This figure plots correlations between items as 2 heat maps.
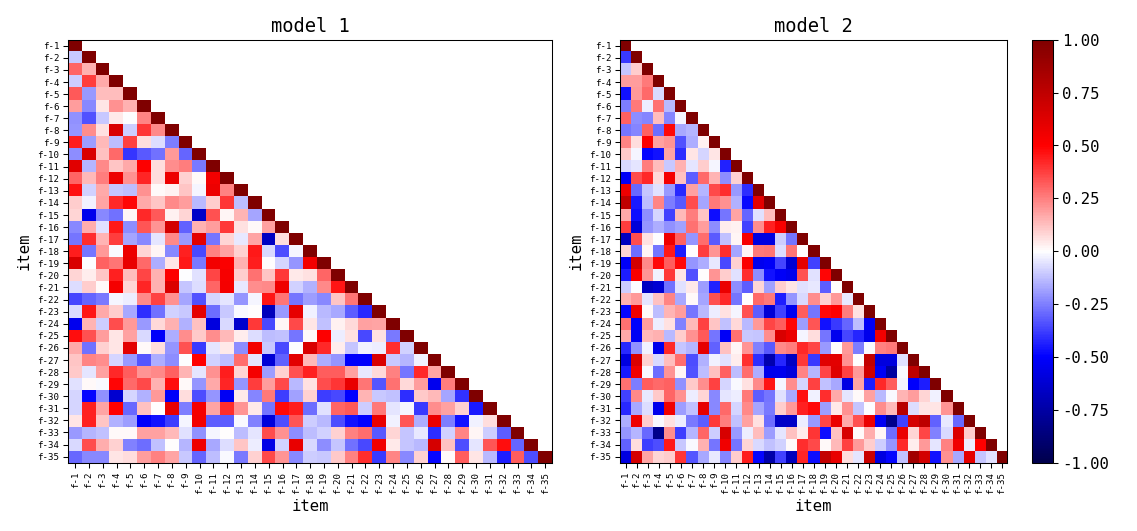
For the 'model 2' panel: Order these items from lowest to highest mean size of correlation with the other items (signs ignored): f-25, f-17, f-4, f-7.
f-7, f-4, f-17, f-25
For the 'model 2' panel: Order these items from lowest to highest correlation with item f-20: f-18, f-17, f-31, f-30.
f-18, f-31, f-30, f-17
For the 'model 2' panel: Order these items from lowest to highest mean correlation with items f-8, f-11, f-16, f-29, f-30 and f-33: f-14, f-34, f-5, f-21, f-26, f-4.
f-4, f-21, f-14, f-34, f-5, f-26
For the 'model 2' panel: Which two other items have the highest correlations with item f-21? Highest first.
f-33, f-10
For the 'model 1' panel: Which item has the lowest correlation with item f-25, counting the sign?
f-7
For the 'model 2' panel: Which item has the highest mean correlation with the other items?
f-5
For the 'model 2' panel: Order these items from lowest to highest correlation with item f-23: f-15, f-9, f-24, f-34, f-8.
f-24, f-15, f-8, f-9, f-34
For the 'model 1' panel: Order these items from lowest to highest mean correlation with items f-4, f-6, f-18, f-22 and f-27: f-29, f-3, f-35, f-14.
f-35, f-3, f-29, f-14
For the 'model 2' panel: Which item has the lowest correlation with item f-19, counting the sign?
f-16
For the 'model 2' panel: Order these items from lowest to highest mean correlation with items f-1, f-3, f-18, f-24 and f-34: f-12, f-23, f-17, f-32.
f-23, f-32, f-17, f-12
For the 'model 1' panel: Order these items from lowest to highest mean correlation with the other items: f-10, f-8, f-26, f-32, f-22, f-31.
f-32, f-22, f-10, f-26, f-31, f-8
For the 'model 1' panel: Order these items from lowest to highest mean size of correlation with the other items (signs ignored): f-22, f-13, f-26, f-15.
f-13, f-26, f-22, f-15
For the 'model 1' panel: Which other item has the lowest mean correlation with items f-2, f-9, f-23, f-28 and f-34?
f-15
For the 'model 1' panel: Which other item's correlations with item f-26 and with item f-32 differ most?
f-10
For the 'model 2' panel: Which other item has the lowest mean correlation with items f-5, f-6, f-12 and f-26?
f-1
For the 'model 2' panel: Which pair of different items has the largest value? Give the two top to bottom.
f-27, f-35
